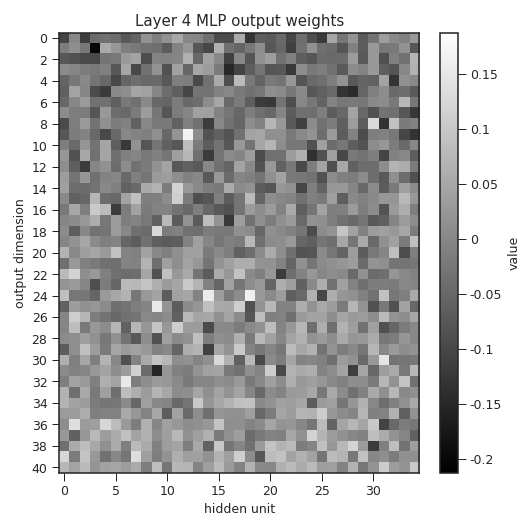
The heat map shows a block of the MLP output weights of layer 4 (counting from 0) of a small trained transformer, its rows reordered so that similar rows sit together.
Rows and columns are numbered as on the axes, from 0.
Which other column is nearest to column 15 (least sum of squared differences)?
2
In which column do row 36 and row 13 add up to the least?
31
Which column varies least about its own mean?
26
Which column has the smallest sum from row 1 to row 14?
3
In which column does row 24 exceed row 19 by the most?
14
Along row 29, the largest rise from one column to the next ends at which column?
15
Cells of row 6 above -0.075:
32
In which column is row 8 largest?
30
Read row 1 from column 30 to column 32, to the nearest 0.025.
0.025 -0.025 -0.025
